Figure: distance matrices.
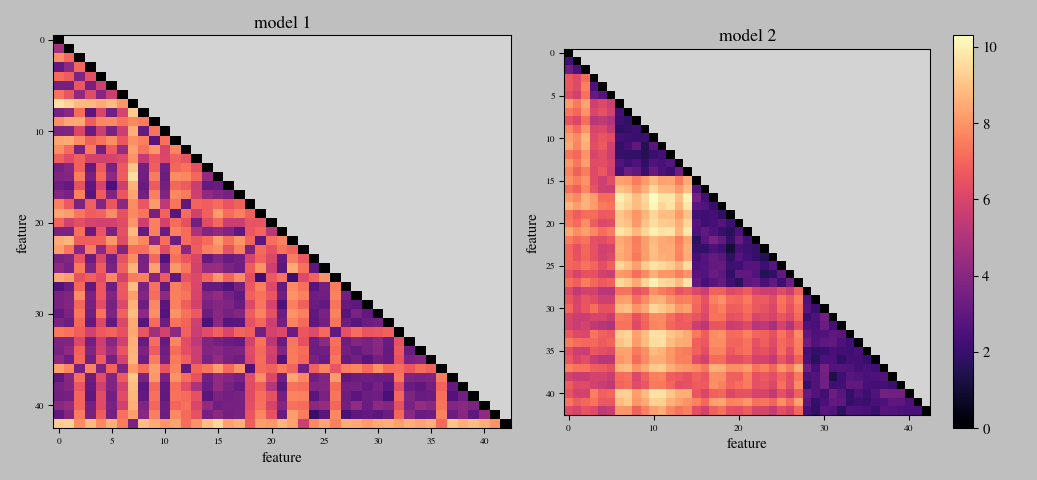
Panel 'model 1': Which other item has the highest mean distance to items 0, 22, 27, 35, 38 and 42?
7
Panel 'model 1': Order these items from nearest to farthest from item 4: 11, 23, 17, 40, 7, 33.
23, 33, 40, 17, 11, 7
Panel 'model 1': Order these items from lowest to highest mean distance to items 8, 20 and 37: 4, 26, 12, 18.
4, 18, 12, 26
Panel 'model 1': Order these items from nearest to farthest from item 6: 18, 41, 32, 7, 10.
18, 10, 32, 41, 7
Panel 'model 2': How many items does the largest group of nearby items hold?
15
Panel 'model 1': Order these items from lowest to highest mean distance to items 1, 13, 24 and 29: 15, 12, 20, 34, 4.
34, 15, 20, 4, 12
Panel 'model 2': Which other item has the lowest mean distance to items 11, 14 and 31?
9
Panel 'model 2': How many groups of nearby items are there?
5
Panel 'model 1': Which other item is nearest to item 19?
26
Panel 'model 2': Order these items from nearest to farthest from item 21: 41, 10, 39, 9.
39, 41, 9, 10
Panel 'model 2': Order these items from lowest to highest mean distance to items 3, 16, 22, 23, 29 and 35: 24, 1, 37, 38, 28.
24, 28, 38, 37, 1
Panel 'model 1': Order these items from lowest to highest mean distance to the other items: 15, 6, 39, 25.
39, 25, 15, 6
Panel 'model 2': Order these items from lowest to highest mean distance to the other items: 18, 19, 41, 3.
19, 41, 3, 18
